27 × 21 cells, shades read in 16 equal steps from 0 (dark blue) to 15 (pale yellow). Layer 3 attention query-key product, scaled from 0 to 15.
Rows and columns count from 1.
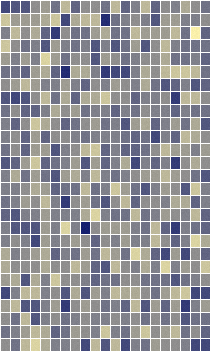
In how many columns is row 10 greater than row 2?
8
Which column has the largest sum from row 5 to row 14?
4
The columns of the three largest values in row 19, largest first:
20, 16, 21
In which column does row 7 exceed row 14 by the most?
3
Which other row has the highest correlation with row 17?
10
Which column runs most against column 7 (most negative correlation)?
18
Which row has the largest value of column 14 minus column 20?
23
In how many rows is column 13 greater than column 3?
12
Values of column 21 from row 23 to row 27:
3 9 6 5 3
